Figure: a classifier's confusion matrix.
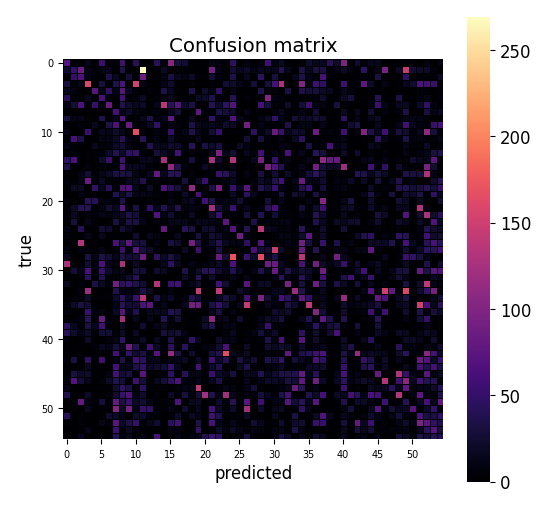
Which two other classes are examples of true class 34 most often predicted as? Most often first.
11, 40
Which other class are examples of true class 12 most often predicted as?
38
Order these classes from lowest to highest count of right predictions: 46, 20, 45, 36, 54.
54, 20, 45, 36, 46
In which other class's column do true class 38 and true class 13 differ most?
22
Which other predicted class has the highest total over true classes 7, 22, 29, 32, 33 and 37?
52
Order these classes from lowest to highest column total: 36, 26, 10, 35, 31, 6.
6, 35, 31, 26, 10, 36
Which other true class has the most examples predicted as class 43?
10
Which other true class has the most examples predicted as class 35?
25
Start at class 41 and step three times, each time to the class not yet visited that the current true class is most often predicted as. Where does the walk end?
2
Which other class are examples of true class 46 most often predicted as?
49
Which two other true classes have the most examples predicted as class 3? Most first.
33, 17
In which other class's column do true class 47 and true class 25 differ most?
19
